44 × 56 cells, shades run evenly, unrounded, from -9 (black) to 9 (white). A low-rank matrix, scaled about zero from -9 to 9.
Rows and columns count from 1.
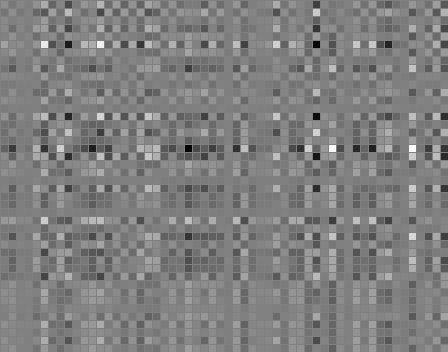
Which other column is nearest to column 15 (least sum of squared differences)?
17
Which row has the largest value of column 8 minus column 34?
19
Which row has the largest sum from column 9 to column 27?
28
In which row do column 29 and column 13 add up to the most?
6
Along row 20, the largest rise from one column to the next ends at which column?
41
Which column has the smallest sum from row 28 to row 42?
40
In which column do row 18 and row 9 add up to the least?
24
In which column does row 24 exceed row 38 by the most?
52
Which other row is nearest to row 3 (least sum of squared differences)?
31
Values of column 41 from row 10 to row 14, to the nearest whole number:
0 0 -1 0 0
